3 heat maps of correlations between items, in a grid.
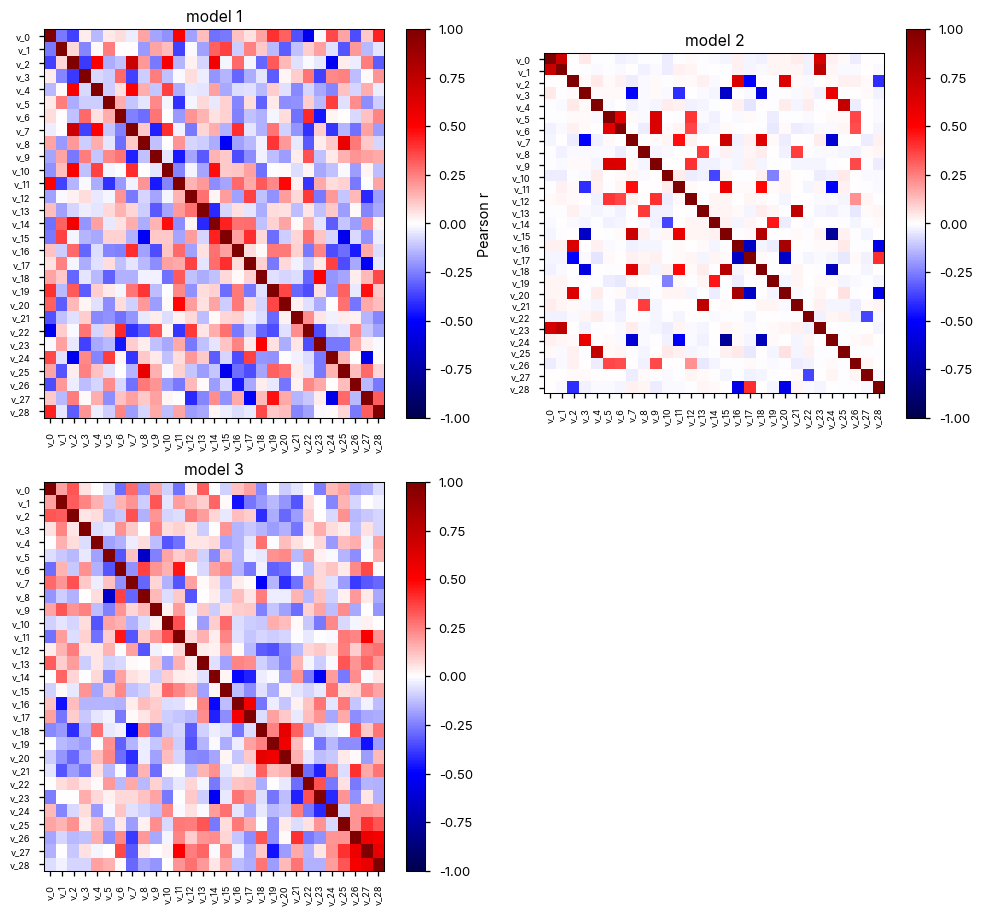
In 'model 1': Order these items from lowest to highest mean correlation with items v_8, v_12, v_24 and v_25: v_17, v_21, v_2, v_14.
v_14, v_2, v_21, v_17
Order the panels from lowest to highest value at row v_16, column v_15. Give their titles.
model 3, model 2, model 1
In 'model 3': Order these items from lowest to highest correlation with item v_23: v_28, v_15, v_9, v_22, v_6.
v_28, v_15, v_6, v_9, v_22
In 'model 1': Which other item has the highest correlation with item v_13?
v_12
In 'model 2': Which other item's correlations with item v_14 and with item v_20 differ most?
v_16
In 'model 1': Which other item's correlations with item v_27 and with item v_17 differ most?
v_24
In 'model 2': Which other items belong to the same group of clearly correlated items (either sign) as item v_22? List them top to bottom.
v_27
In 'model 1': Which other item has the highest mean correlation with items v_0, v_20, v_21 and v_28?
v_11
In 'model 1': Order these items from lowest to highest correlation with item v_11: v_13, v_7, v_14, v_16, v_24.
v_14, v_7, v_24, v_13, v_16
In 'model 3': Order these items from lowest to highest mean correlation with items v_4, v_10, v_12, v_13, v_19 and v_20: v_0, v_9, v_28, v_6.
v_6, v_9, v_0, v_28
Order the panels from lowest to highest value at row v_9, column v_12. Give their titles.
model 1, model 3, model 2
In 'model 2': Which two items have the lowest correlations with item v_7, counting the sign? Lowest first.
v_24, v_3
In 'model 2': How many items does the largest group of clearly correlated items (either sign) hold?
6
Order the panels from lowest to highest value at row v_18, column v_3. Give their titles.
model 2, model 3, model 1
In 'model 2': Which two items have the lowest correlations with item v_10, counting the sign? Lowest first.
v_14, v_19
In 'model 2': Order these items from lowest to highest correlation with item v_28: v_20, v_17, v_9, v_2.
v_20, v_2, v_9, v_17
